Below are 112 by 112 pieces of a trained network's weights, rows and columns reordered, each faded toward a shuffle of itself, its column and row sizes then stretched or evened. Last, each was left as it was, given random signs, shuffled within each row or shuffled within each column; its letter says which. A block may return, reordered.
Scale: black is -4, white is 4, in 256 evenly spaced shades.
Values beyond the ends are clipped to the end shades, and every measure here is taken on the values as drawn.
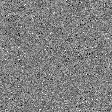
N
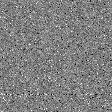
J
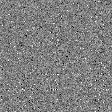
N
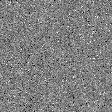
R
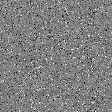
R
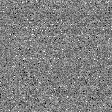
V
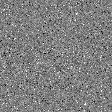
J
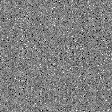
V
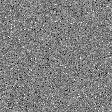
J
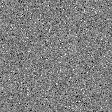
R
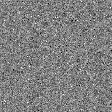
V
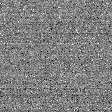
J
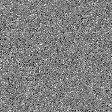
N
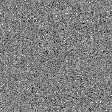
V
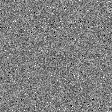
N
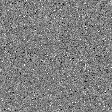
N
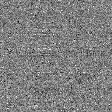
V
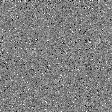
N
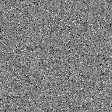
R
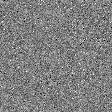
R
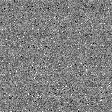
V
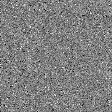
N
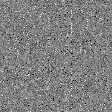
N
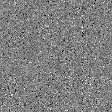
N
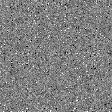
V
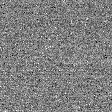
J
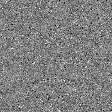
N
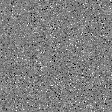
V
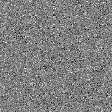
V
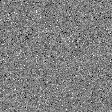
N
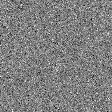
R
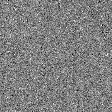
R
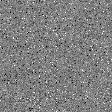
N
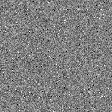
V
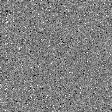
N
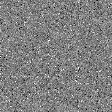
N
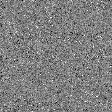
N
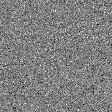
N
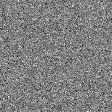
N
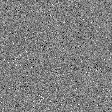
N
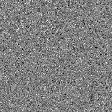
V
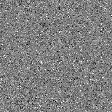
V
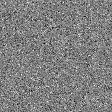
J
